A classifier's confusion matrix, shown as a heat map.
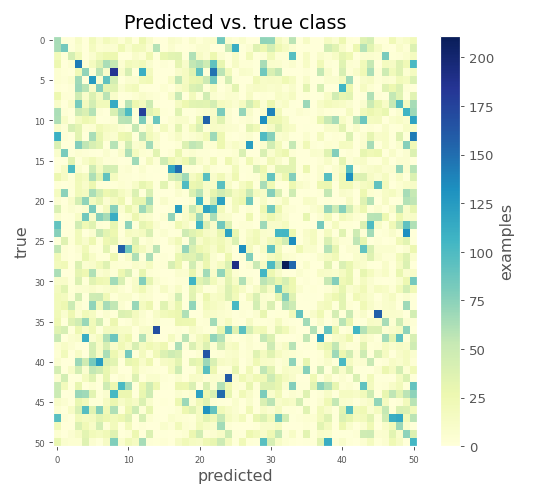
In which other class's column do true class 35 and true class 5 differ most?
7
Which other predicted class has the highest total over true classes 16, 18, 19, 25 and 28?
33
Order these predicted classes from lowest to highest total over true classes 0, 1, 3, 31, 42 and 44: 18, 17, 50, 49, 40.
18, 17, 40, 49, 50
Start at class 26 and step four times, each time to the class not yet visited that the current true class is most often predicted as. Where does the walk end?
38
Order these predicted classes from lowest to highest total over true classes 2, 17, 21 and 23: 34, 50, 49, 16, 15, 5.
34, 15, 16, 49, 50, 5
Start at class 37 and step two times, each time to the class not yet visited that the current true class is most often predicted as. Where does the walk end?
8
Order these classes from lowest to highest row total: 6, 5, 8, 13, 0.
0, 6, 5, 13, 8
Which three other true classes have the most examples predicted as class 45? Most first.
34, 18, 22
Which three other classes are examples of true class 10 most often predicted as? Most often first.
21, 29, 50
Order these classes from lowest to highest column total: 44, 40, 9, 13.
9, 13, 40, 44
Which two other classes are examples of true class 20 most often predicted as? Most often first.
23, 27
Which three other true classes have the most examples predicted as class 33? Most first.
28, 25, 2
